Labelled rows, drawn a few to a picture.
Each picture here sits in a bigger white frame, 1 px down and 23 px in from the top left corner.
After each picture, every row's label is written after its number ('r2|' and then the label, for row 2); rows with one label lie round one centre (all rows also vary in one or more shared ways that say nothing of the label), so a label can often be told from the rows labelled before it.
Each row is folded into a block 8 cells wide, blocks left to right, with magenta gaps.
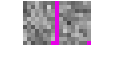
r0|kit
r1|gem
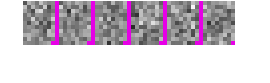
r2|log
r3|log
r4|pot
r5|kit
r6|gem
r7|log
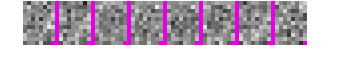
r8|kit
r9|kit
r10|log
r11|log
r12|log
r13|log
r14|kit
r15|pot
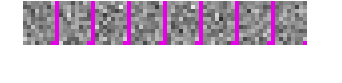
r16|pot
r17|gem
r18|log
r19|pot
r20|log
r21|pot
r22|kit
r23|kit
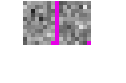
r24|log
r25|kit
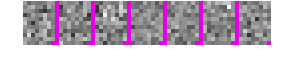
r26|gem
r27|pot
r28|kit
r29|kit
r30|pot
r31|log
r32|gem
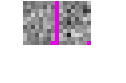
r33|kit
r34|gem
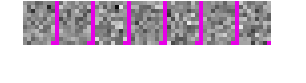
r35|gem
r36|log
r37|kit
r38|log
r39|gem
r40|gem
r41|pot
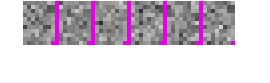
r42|gem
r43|log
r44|log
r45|gem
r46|pot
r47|gem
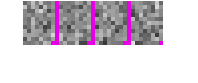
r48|log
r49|kit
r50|gem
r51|gem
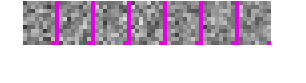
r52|kit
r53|kit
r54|gem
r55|log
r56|gem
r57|kit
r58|log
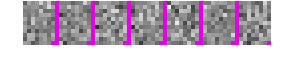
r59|log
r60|gem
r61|kit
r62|kit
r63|log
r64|log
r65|gem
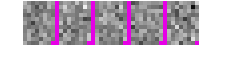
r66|gem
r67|log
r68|kit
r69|kit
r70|pot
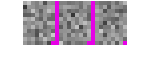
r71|pot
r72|gem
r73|gem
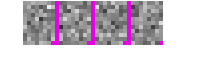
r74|log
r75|kit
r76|log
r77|pot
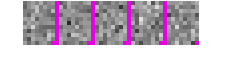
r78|pot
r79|gem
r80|gem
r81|log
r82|pot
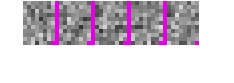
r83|pot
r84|log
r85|pot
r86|kit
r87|pot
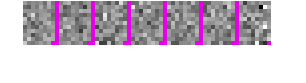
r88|gem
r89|pot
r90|gem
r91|log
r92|gem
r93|kit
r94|kit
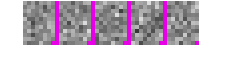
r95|gem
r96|gem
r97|log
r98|log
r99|pot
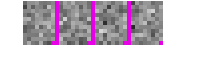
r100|kit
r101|kit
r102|gem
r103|kit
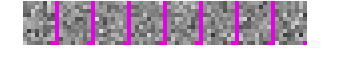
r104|pot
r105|log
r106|gem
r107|pot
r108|log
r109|gem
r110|kit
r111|gem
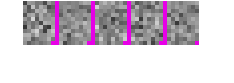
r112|gem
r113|gem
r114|log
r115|kit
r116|gem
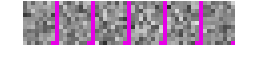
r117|pot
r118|gem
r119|gem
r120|gem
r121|pot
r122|pot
